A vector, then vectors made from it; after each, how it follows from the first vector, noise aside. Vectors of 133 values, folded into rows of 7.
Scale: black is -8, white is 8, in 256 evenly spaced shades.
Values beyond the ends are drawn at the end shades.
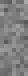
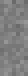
negated, shrunk.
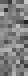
scaled up.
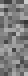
scaled up.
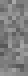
wrapped around.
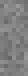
wrapped around, shrunk.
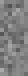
wrapped around.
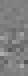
reversed, negated, partly zeroed.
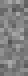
wrapped around, negated.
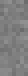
negated, shrunk.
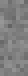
wrapped around, shrunk.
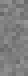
negated, shrunk.
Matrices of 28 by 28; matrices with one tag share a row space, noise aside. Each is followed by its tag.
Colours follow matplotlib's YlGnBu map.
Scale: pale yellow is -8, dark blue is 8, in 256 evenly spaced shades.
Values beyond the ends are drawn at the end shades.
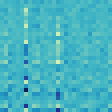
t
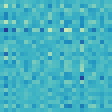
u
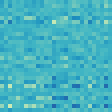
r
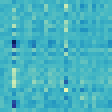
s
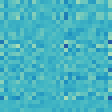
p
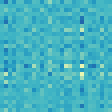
u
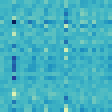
s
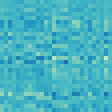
r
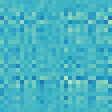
p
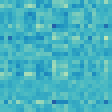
r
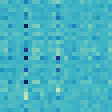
t
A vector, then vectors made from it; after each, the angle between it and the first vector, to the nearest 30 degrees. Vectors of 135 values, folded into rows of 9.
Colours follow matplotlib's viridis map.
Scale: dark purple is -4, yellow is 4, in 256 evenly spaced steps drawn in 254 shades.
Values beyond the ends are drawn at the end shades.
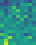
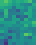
150 degrees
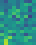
30 degrees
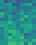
60 degrees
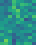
60 degrees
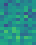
60 degrees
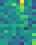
90 degrees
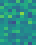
90 degrees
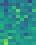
30 degrees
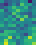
30 degrees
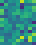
90 degrees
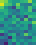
150 degrees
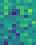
120 degrees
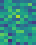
60 degrees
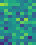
120 degrees
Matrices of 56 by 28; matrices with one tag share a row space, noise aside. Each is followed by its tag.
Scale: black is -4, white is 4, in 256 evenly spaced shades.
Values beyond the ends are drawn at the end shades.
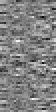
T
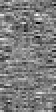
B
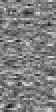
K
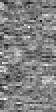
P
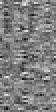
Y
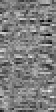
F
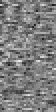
K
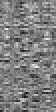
Y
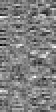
T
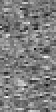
Y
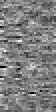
P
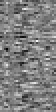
Y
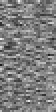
K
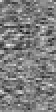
K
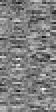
T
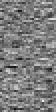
K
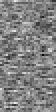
K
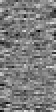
B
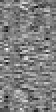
Y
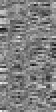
T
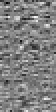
Y
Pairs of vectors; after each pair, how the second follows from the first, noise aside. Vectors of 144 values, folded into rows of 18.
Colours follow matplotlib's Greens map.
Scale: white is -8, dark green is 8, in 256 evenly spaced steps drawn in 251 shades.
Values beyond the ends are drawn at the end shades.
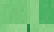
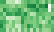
wrapped around, negated, scaled up.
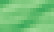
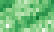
wrapped around, scaled up.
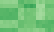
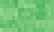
negated, shrunk.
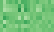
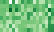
wrapped around, negated, scaled up.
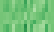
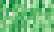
reversed, negated, scaled up.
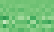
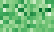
reversed, negated, scaled up.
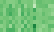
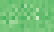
wrapped around, negated, partly zeroed.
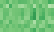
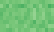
negated, shrunk.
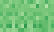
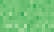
negated, partly zeroed.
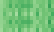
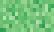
shuffled.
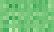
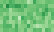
shuffled.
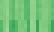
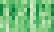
wrapped around, scaled up.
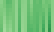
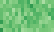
shuffled.
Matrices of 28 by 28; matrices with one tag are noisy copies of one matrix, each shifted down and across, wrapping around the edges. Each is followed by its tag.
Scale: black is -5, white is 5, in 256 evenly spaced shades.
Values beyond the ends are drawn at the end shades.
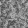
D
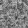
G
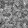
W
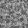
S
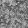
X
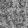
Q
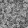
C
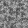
S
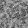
C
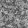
X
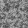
W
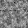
G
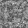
W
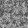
W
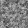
W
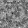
G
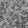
C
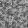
S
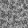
S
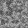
W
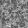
G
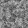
W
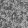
X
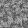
G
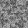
G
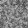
C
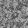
W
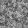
X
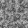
W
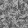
G
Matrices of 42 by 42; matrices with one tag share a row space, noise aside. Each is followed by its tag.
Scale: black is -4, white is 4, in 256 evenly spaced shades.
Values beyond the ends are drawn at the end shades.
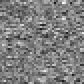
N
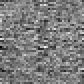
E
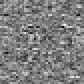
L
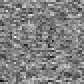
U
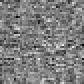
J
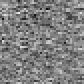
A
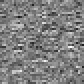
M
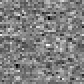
J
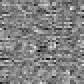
E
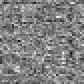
J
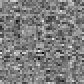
J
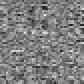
M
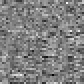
M
